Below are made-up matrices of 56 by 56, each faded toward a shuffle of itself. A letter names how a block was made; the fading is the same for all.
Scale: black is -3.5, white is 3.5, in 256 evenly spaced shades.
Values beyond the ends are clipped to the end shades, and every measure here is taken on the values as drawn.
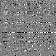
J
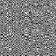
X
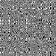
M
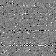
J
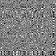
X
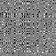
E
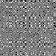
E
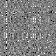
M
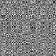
X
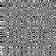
E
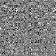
M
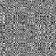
X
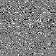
J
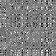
E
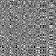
X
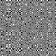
E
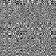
X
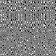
E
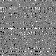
J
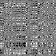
E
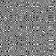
E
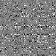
J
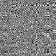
M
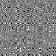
E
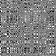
E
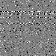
J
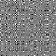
E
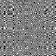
E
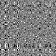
X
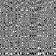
X
